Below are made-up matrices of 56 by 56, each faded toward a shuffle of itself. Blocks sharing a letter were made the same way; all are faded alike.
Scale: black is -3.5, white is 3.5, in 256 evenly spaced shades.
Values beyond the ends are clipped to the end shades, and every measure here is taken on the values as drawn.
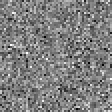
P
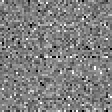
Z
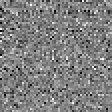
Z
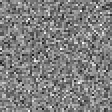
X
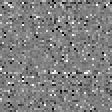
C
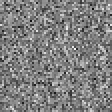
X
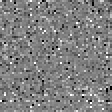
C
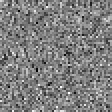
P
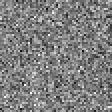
X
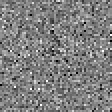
P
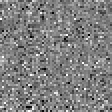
Z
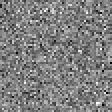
P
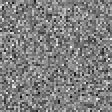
X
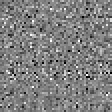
Z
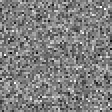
X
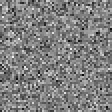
X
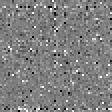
C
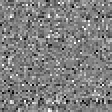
Z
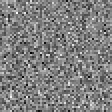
X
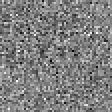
P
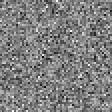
X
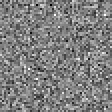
X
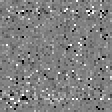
C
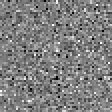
Z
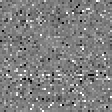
C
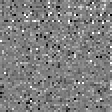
C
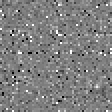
C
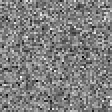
X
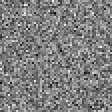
X
